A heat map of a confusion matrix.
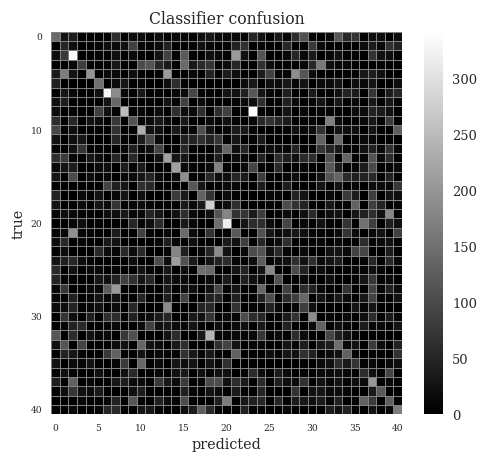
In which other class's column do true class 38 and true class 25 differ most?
17
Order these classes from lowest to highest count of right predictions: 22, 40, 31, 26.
22, 26, 31, 40
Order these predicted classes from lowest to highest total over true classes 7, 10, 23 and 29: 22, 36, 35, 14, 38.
38, 22, 36, 35, 14
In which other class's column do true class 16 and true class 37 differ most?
2
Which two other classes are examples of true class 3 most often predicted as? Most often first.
31, 15
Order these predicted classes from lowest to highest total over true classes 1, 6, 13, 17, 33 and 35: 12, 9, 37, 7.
12, 9, 7, 37
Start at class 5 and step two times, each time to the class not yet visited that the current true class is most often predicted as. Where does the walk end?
19
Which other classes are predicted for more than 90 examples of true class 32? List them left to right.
0, 9, 18
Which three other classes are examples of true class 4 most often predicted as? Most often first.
13, 28, 1
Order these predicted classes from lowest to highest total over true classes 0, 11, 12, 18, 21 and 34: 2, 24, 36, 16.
36, 16, 24, 2
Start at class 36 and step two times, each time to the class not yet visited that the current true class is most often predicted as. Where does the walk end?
20
